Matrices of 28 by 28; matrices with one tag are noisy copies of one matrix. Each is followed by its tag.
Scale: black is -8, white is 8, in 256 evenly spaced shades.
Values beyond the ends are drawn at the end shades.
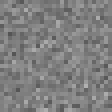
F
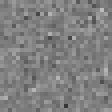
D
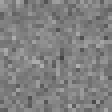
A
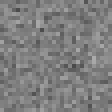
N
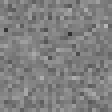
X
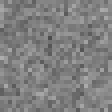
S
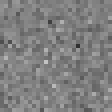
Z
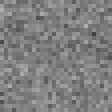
S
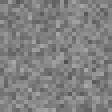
F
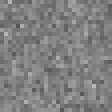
F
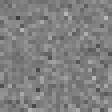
X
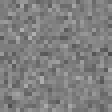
X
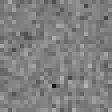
F
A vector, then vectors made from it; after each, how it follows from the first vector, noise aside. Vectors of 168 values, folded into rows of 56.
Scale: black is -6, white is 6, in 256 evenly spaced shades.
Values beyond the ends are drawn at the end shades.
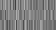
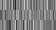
copied.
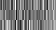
negated, scaled up.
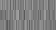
shrunk.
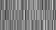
wrapped around, negated.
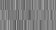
negated, shrunk.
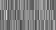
wrapped around, negated.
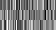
negated, scaled up.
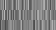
wrapped around, negated.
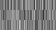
wrapped around, negated.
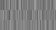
wrapped around, shrunk.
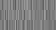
shrunk.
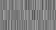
wrapped around, shrunk.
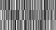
negated, scaled up.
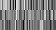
scaled up.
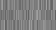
wrapped around, shrunk.
